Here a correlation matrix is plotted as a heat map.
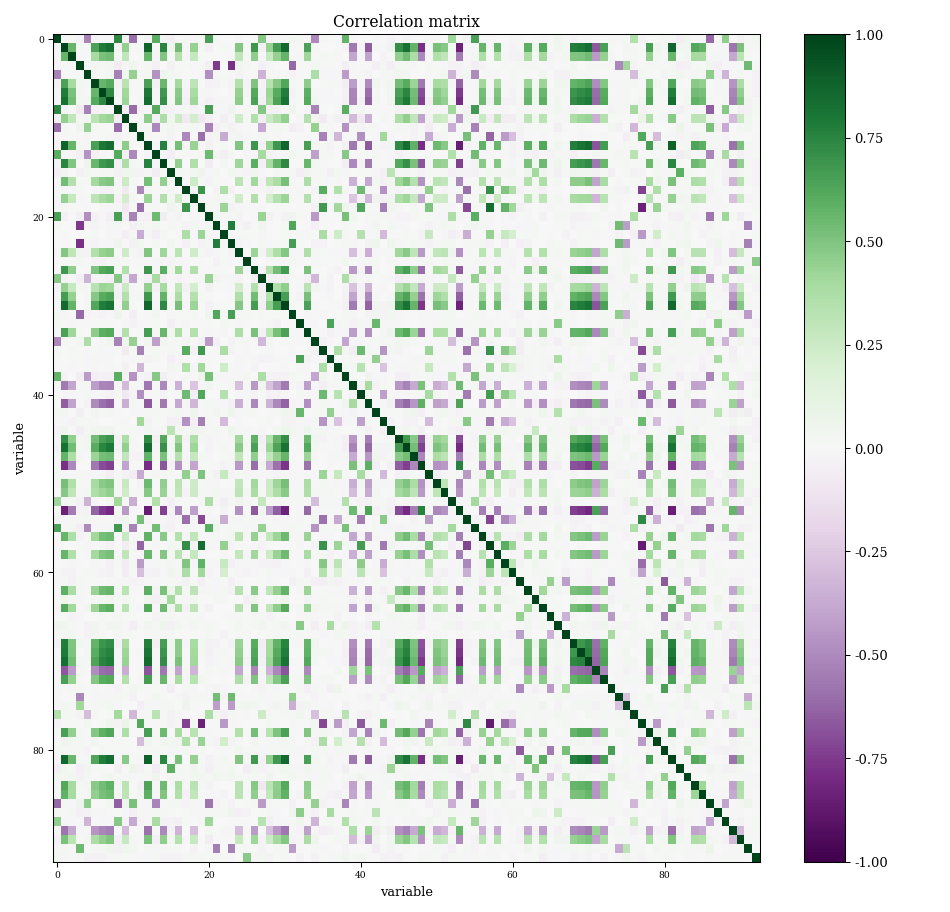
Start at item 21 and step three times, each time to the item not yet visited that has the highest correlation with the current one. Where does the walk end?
74
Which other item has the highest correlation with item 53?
48
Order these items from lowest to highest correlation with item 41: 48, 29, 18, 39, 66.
29, 18, 66, 39, 48
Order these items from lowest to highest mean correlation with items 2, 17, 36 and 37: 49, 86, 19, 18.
86, 18, 49, 19
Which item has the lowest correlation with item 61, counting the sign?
80
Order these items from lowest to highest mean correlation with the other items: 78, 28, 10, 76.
10, 76, 28, 78
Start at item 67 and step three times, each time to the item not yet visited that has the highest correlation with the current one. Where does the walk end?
83
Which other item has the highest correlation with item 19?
57
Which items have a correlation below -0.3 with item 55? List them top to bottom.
4, 10, 34, 86
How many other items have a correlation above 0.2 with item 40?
10
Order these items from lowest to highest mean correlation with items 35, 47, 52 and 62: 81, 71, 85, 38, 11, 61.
71, 11, 61, 38, 85, 81
